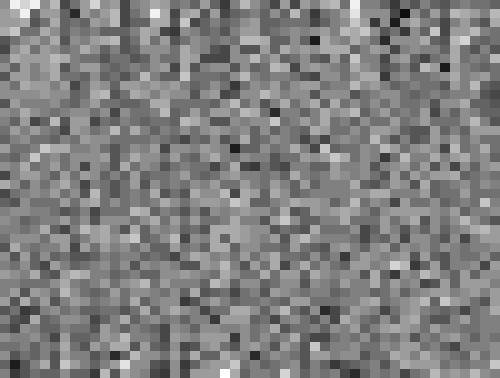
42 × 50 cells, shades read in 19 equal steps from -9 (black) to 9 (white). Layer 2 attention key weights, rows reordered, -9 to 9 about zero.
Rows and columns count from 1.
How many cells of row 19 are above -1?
27
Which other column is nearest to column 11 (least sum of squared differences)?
22
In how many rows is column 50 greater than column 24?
16
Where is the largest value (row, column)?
42, 23
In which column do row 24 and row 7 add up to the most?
36
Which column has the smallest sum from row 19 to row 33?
19
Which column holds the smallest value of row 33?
24
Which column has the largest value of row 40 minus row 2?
41
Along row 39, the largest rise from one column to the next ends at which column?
32
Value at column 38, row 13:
0
